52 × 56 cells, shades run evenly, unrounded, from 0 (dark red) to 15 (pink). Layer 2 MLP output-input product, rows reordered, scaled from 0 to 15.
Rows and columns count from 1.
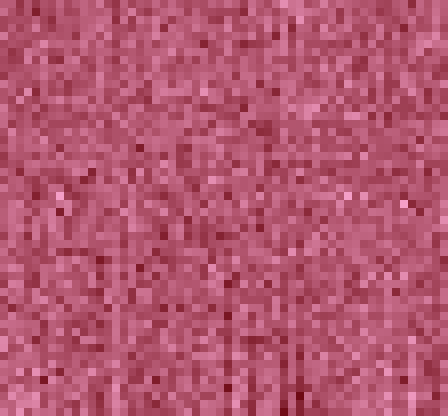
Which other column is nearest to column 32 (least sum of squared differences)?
42
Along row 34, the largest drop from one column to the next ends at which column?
18
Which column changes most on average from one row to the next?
8
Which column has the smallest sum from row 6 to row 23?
49
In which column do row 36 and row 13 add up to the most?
3
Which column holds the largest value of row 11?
44
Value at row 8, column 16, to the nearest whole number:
10
